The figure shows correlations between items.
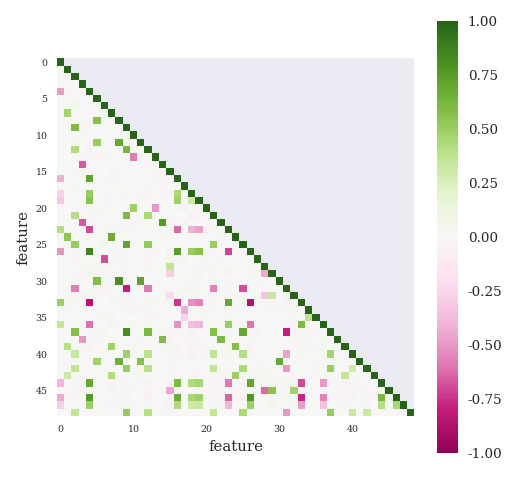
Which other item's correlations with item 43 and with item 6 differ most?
27
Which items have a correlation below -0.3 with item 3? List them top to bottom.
14, 22, 38
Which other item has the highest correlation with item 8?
30
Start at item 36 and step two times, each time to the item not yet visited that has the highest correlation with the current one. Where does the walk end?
23
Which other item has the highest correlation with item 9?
37
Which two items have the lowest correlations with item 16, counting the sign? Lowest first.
33, 23
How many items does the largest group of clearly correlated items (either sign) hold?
12
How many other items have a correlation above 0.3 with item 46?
7
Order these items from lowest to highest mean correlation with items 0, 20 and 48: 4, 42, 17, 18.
4, 18, 17, 42
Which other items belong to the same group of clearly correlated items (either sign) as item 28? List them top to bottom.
15, 29, 32, 45
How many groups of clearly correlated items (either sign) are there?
9
